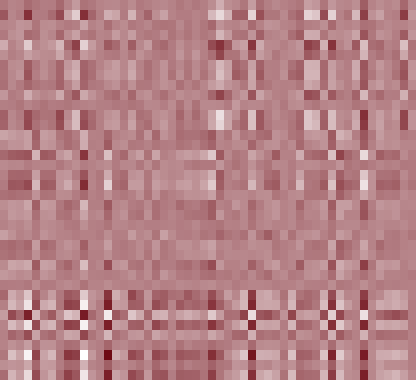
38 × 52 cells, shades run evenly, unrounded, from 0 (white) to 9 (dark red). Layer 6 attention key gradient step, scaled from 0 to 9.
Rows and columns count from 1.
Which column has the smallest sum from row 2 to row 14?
28
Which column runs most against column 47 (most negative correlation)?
13
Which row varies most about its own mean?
36
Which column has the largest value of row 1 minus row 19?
46
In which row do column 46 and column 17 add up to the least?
32
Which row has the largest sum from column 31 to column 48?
5
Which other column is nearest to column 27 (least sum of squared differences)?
42
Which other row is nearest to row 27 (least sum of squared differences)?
21
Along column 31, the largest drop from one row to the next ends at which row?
33
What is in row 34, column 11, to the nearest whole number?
7
